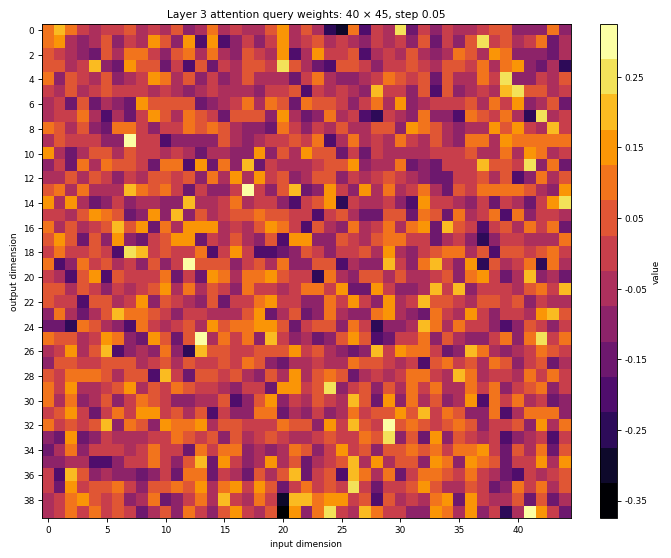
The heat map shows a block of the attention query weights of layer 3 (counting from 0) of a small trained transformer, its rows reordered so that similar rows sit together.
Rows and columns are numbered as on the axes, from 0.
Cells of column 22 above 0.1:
3
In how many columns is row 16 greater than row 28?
15
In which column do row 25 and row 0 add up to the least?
24
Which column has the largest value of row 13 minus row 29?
17
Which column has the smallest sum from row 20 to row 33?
39
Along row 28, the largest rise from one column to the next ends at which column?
10
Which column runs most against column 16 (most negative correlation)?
38
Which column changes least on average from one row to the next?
31
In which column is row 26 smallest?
12
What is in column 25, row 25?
0.05
